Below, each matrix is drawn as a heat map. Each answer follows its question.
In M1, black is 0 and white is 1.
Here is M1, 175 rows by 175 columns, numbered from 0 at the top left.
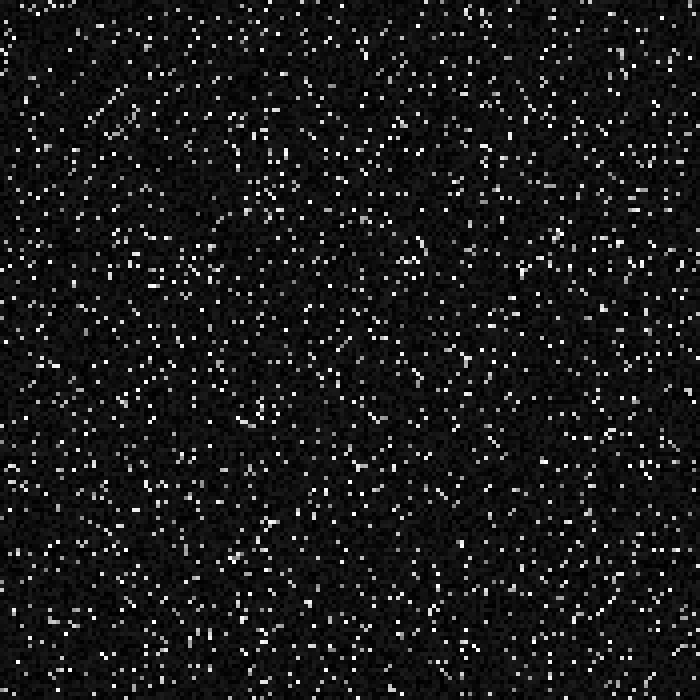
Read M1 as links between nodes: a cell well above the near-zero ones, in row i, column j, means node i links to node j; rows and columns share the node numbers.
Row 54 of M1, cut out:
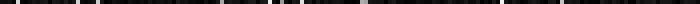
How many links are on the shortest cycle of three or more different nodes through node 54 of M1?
3
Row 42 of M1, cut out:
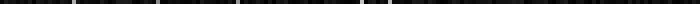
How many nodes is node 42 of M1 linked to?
5
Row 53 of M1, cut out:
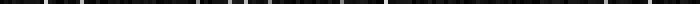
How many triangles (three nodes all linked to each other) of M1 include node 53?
2
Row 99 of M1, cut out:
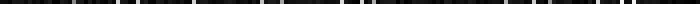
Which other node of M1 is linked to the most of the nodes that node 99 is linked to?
node 66
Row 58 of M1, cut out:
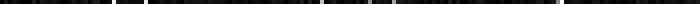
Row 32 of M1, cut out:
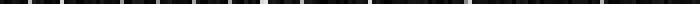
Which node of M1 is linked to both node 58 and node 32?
node 92
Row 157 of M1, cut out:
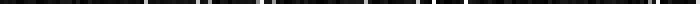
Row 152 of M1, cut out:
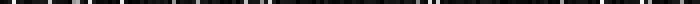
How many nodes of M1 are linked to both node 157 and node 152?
4
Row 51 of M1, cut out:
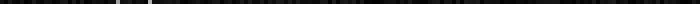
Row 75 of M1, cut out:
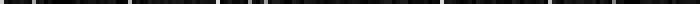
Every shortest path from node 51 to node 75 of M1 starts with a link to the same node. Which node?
node 29
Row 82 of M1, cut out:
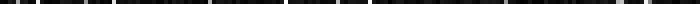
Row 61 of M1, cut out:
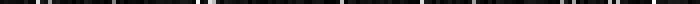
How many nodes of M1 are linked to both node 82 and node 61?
4
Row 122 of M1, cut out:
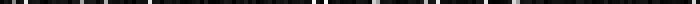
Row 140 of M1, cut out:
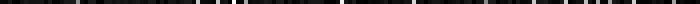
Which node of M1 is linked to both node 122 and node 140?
node 121
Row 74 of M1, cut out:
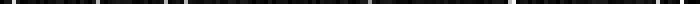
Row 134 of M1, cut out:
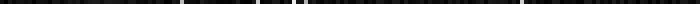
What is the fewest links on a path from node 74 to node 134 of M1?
4
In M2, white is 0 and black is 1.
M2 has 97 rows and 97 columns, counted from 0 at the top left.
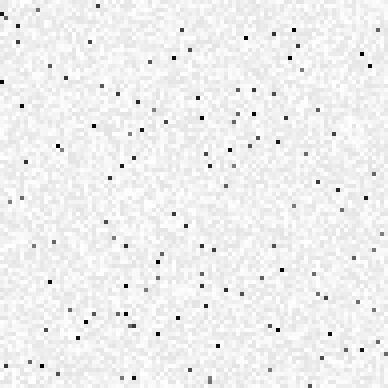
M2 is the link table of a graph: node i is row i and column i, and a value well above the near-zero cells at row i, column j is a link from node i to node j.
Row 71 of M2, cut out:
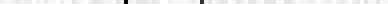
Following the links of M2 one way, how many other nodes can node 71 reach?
10
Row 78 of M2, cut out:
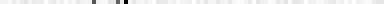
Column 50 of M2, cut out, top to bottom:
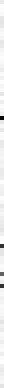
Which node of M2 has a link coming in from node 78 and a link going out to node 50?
node 29
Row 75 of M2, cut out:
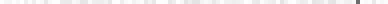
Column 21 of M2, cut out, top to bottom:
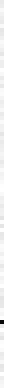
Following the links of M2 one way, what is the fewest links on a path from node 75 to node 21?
3
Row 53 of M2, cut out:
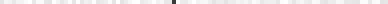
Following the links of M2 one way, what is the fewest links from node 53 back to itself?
7
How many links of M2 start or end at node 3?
1
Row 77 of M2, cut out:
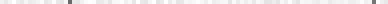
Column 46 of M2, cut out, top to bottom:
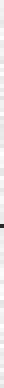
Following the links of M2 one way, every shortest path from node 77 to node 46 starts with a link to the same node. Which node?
node 93
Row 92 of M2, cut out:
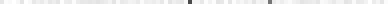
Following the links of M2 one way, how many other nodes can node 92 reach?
7
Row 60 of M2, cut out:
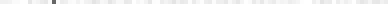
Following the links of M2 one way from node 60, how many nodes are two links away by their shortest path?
1
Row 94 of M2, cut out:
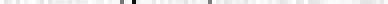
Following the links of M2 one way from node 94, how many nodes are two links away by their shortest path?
5
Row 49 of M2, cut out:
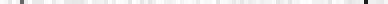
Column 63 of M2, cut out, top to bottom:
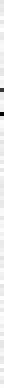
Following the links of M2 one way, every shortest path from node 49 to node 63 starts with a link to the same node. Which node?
node 91
